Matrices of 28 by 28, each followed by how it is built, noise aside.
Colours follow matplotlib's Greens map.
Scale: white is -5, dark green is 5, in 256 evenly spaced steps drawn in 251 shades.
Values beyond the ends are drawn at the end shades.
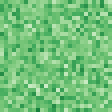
noise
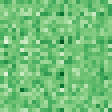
low rank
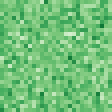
repeating columns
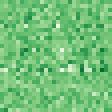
uneven rows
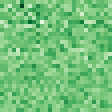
uneven rows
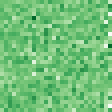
uneven columns
